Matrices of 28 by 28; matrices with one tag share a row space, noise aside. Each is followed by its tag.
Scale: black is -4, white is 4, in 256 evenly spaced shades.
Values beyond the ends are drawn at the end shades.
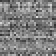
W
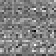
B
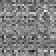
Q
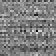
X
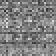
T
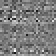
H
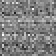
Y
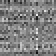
X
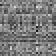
W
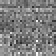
W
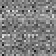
Y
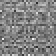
Y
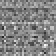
Q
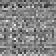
H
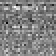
T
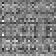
Y
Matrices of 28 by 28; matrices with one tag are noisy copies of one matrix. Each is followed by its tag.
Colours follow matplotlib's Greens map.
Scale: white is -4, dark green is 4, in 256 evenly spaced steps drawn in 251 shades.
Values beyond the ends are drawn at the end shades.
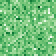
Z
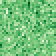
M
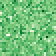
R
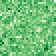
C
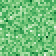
R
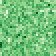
M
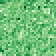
Z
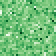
R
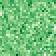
R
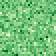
R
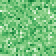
Z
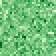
M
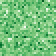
M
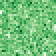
R
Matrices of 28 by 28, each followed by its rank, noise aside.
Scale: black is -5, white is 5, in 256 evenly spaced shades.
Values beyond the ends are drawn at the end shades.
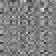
three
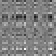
one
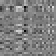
two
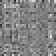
four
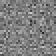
four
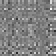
two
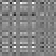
one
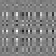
one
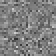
four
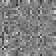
three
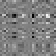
two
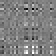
one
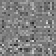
four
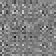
three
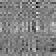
two
